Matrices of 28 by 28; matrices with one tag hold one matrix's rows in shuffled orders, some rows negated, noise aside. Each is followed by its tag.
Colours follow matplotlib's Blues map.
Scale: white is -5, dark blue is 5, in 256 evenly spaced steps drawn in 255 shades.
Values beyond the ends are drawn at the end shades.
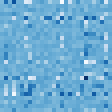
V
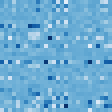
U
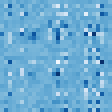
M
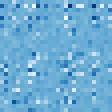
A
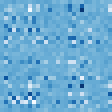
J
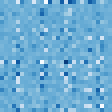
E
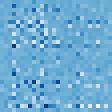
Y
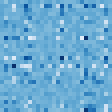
V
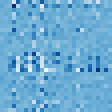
Y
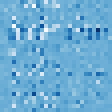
Y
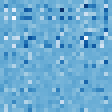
V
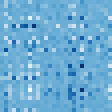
J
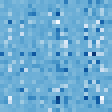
M
